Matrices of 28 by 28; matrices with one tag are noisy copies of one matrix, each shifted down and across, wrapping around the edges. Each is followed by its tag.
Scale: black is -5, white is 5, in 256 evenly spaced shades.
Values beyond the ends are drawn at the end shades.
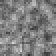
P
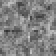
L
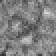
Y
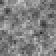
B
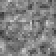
P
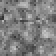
Y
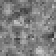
Y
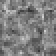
L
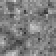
Y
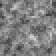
B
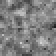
Y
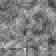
P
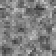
L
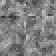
L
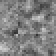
Y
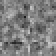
L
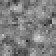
Y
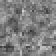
L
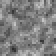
P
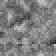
Y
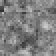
Y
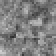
Y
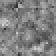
Y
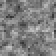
P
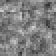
P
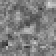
Y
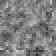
L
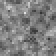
B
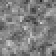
B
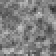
P
